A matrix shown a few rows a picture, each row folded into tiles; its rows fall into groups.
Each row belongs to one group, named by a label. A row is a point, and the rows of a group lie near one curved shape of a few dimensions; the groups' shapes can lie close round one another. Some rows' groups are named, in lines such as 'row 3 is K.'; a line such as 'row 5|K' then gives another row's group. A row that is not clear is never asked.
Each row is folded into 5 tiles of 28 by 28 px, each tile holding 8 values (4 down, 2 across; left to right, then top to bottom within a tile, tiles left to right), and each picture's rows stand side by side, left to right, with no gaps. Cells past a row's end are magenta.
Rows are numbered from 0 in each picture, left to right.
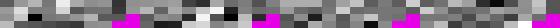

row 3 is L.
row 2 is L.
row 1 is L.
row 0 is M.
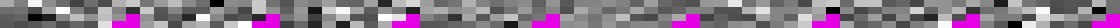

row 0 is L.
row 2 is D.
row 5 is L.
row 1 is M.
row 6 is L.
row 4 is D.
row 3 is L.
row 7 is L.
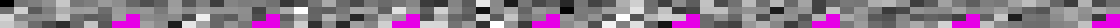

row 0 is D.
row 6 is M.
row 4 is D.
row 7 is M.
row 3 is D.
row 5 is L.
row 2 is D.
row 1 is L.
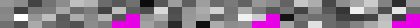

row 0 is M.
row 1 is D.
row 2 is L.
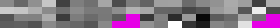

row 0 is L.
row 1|L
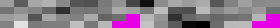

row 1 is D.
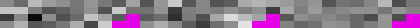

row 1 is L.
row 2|L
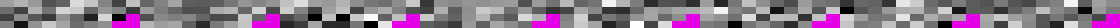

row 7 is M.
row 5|L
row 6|D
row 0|L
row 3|D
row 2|L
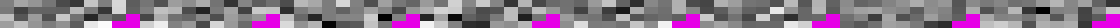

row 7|D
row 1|D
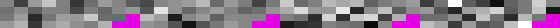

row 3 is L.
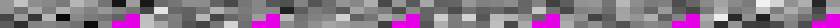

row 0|L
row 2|D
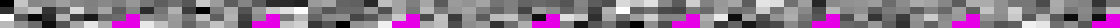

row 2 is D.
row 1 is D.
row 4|M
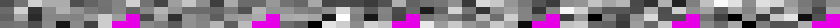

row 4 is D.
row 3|D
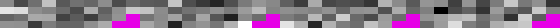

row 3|M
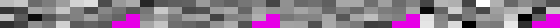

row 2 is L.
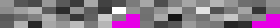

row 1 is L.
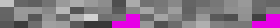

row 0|L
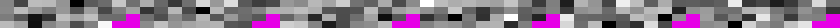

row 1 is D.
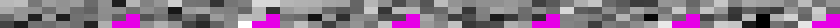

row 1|L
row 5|L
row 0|L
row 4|L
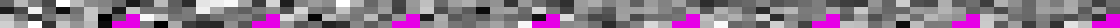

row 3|M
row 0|D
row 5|D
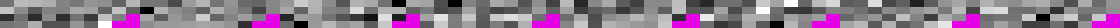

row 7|L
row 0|L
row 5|M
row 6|L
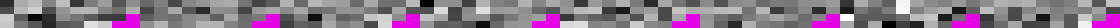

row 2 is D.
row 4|D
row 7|L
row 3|D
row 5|L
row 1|D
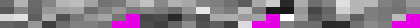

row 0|M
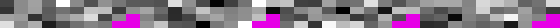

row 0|D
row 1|L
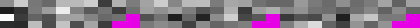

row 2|L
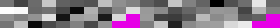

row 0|L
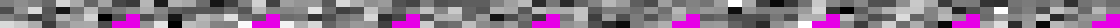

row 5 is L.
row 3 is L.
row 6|D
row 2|D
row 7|D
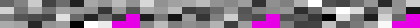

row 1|D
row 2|L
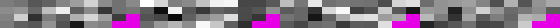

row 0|M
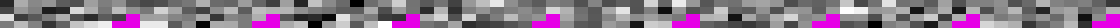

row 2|M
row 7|D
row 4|M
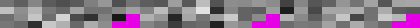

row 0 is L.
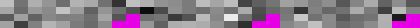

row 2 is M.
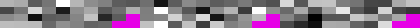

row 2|L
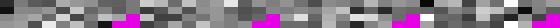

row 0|D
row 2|M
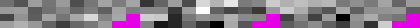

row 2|L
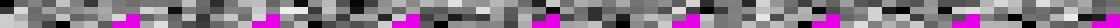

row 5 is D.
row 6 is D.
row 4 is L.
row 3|L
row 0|D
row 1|L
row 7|D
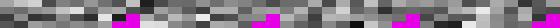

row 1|D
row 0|L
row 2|M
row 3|L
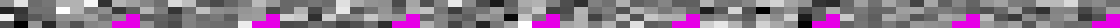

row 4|D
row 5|D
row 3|L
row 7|D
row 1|L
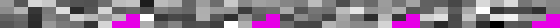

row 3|M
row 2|L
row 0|L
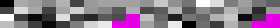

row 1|D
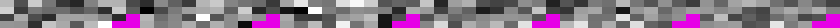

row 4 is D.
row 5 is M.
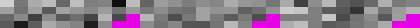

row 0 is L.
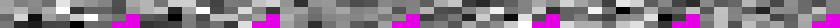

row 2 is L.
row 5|D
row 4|D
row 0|M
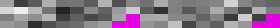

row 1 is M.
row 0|L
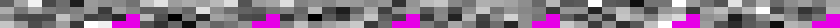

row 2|D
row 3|L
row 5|M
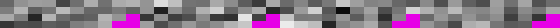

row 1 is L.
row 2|D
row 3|L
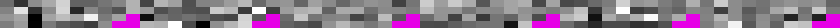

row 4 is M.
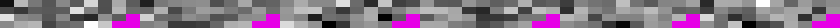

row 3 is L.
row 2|D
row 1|D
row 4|D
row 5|D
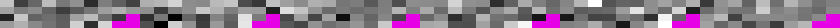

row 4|L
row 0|M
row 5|M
